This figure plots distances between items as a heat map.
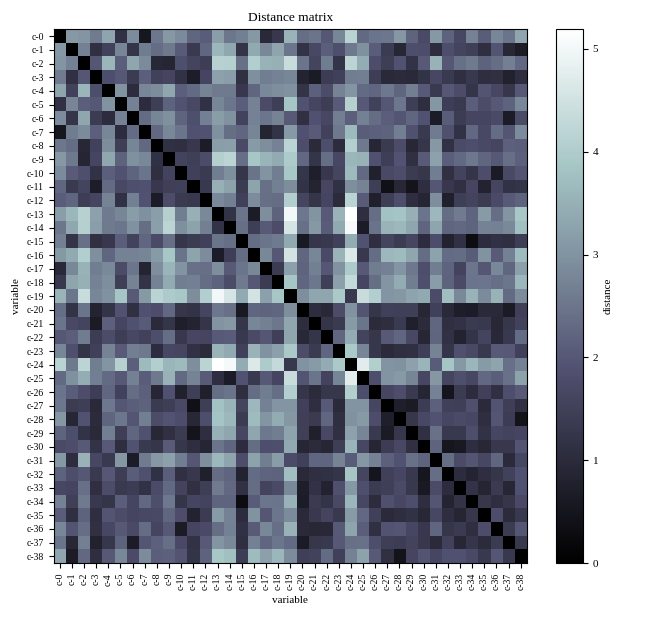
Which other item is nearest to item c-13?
c-16
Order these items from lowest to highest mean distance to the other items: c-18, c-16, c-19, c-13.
c-18, c-16, c-13, c-19
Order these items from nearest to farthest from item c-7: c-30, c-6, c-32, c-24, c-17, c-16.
c-17, c-30, c-32, c-6, c-16, c-24
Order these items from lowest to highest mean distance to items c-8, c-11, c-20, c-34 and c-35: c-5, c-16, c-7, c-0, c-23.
c-23, c-5, c-7, c-0, c-16
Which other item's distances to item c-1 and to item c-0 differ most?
c-38
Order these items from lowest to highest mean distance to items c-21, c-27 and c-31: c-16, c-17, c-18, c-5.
c-5, c-17, c-18, c-16
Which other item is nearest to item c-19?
c-24
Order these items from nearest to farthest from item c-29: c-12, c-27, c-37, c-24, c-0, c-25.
c-27, c-12, c-37, c-0, c-25, c-24
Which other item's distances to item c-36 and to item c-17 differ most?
c-10
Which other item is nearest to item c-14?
c-25
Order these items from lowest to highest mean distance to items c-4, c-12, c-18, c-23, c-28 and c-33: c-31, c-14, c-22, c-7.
c-22, c-7, c-31, c-14
